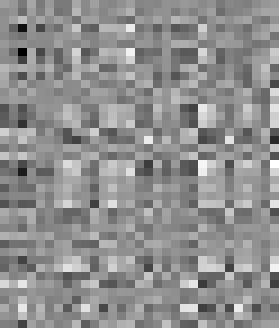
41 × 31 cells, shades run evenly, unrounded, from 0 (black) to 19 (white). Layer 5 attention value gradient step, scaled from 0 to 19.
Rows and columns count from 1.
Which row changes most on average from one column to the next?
39
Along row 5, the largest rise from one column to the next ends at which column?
23
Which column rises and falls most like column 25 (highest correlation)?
7
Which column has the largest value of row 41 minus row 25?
19
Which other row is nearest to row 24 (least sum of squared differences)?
15
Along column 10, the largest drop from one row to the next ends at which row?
35
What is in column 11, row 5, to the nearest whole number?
10
